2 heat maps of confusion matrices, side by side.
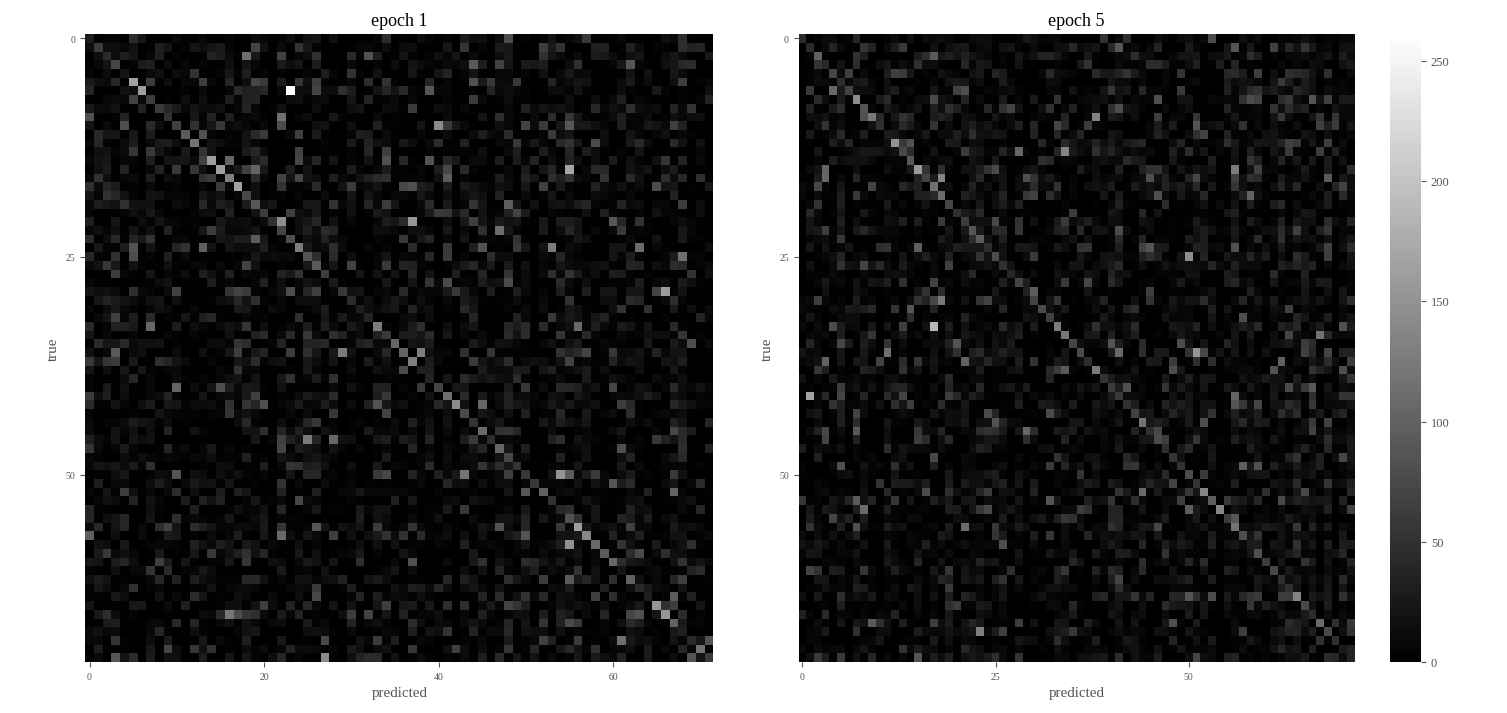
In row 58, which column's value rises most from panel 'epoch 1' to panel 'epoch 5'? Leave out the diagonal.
26
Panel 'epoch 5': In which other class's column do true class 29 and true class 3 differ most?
30
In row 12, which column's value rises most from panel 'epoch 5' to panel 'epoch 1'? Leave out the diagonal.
58
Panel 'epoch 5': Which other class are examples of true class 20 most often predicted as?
35
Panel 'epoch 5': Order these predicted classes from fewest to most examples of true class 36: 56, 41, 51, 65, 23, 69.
69, 56, 23, 65, 41, 51
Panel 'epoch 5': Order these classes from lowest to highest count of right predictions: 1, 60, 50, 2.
1, 60, 50, 2
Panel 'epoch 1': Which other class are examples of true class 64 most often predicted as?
67
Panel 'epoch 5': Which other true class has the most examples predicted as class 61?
38
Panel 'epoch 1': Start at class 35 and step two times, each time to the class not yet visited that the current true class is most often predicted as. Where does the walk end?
61
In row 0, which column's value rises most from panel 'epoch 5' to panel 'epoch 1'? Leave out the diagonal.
48
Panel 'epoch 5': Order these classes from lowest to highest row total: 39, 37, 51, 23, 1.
39, 23, 51, 1, 37
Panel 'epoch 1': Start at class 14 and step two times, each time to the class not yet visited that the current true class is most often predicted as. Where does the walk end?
41
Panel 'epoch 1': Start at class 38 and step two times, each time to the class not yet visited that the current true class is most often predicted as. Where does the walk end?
29
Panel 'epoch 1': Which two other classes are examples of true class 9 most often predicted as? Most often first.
22, 0
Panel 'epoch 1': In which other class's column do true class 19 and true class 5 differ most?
48
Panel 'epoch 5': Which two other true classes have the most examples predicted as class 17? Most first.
33, 2
